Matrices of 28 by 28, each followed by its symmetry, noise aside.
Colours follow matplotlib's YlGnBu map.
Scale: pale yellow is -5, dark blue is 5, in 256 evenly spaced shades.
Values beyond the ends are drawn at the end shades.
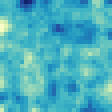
antisymmetric.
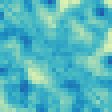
symmetric across the other diagonal.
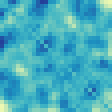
symmetric.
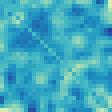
symmetric.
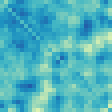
symmetric.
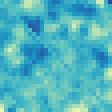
no symmetry.
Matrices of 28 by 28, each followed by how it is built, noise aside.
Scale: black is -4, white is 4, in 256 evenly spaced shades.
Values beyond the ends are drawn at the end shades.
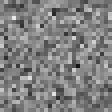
noise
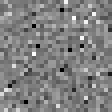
sparse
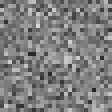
noise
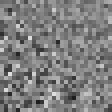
lower triangular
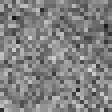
Toeplitz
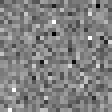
sparse
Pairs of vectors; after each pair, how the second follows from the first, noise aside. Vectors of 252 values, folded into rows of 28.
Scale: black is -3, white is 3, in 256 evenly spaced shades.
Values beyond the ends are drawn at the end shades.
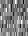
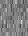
shrunk.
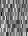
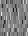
negated, partly zeroed.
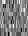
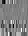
negated, partly zeroed.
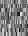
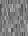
wrapped around, negated, shrunk.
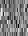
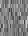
reversed, shrunk.
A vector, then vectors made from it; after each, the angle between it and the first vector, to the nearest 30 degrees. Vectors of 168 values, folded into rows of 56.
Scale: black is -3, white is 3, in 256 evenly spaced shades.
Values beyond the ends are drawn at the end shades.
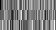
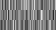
90 degrees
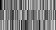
30 degrees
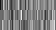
30 degrees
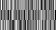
90 degrees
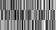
90 degrees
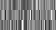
90 degrees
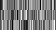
30 degrees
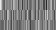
120 degrees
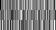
30 degrees
